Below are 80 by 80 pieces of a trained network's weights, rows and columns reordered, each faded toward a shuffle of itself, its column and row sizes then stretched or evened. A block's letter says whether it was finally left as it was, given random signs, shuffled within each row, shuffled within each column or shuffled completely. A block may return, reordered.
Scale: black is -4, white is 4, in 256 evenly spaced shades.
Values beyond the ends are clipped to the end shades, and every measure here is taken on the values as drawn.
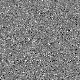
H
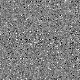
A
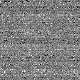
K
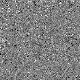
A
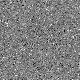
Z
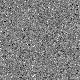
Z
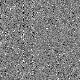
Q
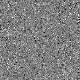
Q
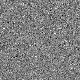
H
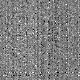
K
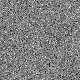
Z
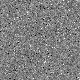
Z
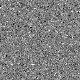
H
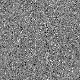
Q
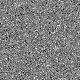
Z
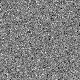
Z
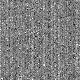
Q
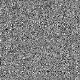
A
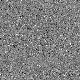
H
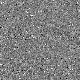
H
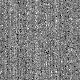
Q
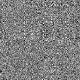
K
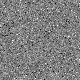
Z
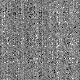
K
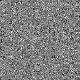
K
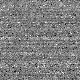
H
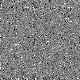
A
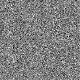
A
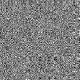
K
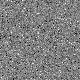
Z
